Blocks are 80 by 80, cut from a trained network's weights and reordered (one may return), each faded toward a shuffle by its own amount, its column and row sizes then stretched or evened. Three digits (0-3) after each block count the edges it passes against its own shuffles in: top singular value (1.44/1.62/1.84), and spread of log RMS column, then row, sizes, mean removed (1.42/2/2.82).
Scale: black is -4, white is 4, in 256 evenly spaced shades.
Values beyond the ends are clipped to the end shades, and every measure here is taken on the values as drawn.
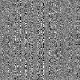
3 3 0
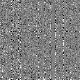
0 3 1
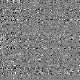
2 2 3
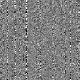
3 3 0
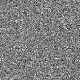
0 0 1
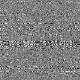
2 0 3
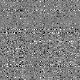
0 2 3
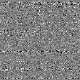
0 1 3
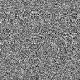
3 0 1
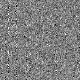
1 2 0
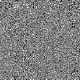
2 2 1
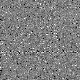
2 1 1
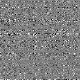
0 2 3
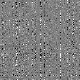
1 3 2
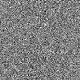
2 0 1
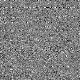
0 1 2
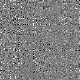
0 3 2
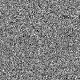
0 0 1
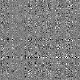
1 3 2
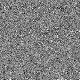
1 0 1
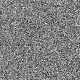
0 0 0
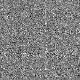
0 0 2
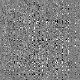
0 3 2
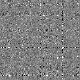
1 2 2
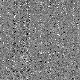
2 2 0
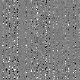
1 3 1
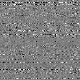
2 1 3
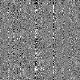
3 3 1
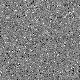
1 0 0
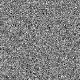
0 1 1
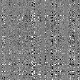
2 3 2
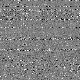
1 0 3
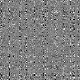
2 3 2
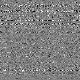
1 1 3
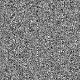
1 2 0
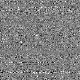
0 0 3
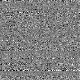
1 0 3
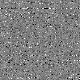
1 0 2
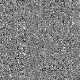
0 2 1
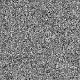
0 1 0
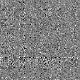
0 2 2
